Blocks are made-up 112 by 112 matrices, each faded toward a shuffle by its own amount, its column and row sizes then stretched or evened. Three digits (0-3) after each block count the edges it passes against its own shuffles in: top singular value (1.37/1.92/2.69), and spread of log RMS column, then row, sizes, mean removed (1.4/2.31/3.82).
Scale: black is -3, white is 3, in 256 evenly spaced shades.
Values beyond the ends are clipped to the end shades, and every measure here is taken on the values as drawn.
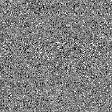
1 1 2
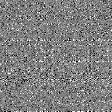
2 0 2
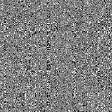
2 2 1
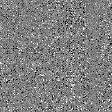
1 2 1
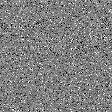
0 0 1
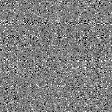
2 1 2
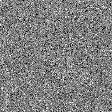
0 1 0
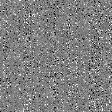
0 2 0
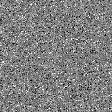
1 0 1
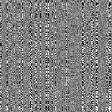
3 3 1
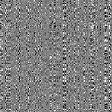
3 3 1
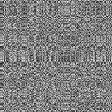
3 1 2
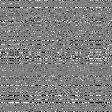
3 0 3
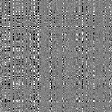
3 3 2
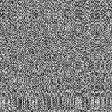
3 0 1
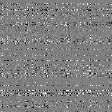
1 2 3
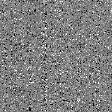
0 2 1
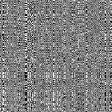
3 3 0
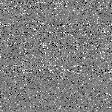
0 0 2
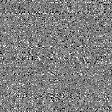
2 1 2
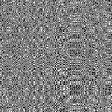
3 2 1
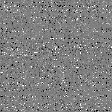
0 1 2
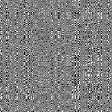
3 3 1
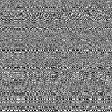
3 0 3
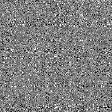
1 1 2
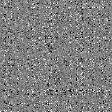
0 2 2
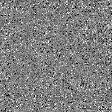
0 1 1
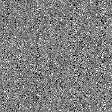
1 2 1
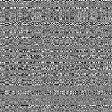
3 0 3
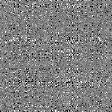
2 2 2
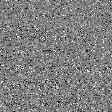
1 0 2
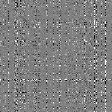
2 3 2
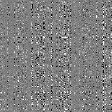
1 3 2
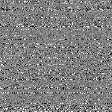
1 0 3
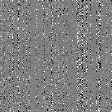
1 3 1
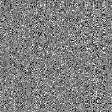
2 2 1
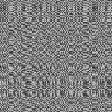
3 0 2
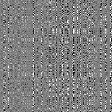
3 3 0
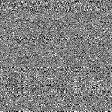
2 0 2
